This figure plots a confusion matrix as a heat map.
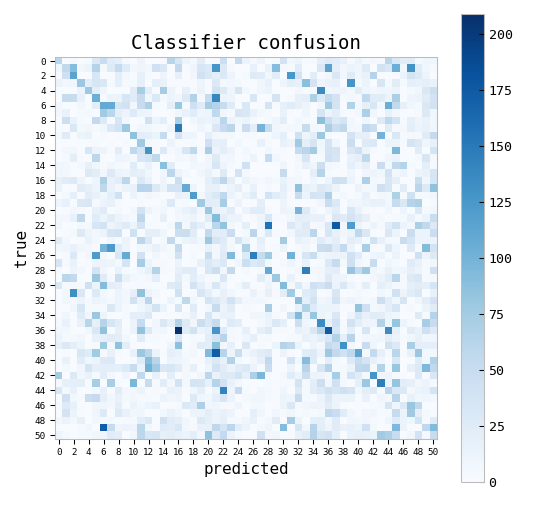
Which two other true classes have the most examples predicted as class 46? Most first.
14, 24
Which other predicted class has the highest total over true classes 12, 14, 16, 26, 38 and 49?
6
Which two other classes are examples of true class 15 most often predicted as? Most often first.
35, 30
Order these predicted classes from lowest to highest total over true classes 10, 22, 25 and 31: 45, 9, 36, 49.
9, 36, 45, 49
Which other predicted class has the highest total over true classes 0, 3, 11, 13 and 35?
39
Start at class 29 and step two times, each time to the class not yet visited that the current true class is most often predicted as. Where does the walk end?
21
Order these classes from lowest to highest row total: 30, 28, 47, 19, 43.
47, 19, 30, 28, 43
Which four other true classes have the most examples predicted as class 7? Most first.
25, 6, 43, 49
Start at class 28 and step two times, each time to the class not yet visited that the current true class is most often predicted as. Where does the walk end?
40
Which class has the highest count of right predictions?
36
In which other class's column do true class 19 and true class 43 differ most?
10
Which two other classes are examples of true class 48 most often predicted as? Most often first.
31, 14
